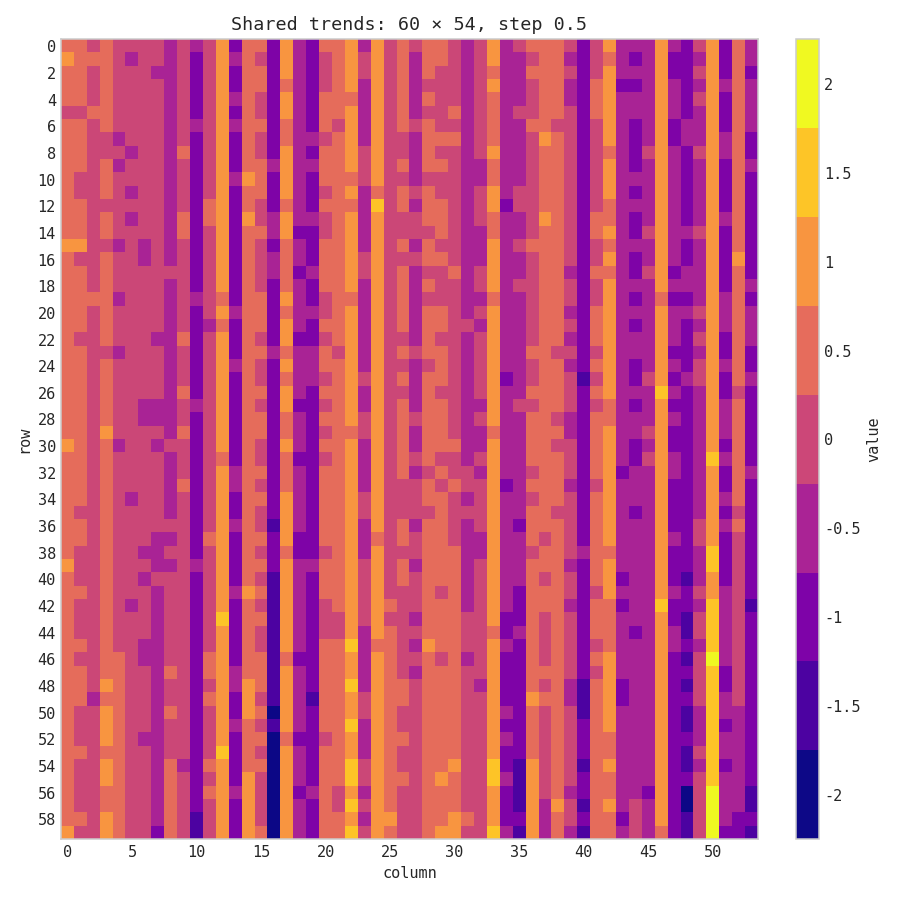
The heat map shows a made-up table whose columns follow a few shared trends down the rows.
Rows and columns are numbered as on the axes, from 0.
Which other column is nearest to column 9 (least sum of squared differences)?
2
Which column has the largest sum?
50
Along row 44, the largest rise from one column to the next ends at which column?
17
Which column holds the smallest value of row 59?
16
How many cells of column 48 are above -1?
7
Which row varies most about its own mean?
59
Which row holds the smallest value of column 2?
49
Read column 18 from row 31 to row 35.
-1 -0.5 -0.5 -0.5 -0.5
